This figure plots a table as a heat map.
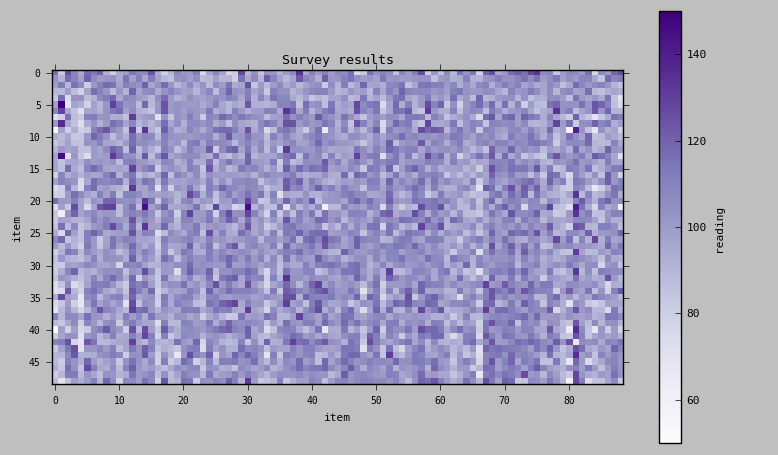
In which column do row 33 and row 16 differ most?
86
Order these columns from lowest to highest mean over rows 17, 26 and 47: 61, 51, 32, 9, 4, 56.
4, 32, 51, 61, 56, 9
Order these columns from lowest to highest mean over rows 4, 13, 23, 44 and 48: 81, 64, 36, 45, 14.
64, 45, 36, 14, 81
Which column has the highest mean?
12
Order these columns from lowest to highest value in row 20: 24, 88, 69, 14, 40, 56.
69, 24, 88, 56, 40, 14
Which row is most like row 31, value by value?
44
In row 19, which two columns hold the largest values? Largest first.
81, 21
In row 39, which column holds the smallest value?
16
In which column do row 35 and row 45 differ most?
1
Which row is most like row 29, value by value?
23
